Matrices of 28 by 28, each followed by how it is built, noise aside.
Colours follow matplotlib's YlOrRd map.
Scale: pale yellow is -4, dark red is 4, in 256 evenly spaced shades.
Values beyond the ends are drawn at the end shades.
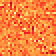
banded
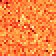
banded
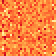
uneven columns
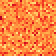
repeating columns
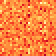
uneven columns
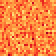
repeating columns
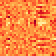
low rank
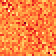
banded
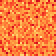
repeating columns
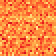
repeating columns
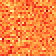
low rank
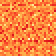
repeating columns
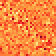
banded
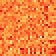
low rank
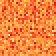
repeating columns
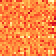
low rank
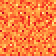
repeating columns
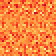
repeating columns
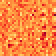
low rank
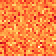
repeating columns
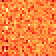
uneven columns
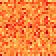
repeating columns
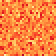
repeating columns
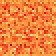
repeating columns
